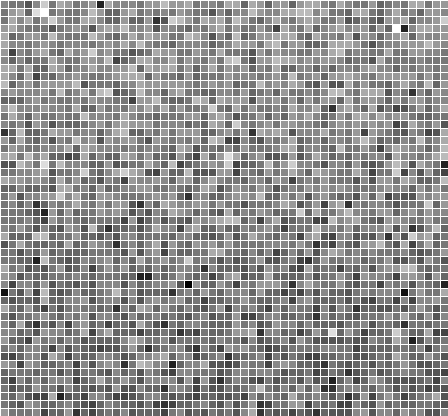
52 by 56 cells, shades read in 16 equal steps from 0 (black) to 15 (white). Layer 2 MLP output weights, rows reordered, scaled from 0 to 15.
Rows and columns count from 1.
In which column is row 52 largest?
32
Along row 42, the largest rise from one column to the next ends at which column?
42
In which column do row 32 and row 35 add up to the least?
18
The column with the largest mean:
6
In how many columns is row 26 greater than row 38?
33
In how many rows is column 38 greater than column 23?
21
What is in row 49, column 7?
7
